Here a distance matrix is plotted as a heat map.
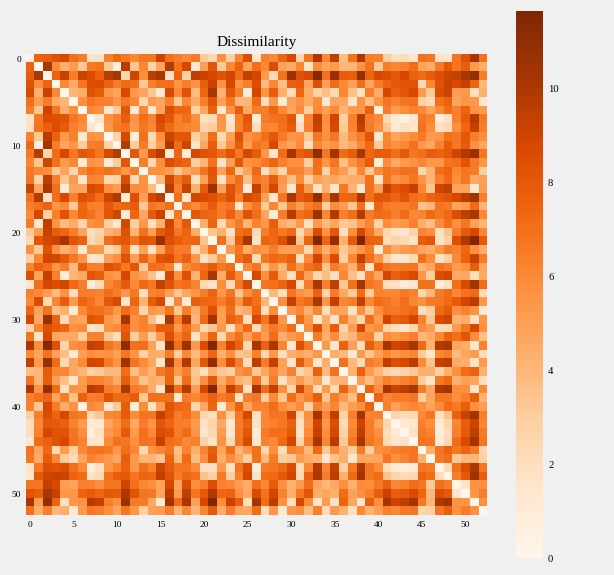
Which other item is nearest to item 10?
1
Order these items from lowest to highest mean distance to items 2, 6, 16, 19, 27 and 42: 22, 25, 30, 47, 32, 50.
22, 32, 47, 25, 30, 50
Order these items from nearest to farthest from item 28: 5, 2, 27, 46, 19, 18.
18, 2, 27, 5, 46, 19
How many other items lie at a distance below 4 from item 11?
4
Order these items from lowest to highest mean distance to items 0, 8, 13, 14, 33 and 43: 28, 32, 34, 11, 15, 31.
31, 34, 32, 15, 28, 11
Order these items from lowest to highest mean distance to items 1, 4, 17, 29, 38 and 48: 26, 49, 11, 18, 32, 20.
32, 49, 20, 26, 18, 11
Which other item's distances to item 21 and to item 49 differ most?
50
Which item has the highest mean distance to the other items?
2
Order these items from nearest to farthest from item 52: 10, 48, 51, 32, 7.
32, 10, 51, 7, 48
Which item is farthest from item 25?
21
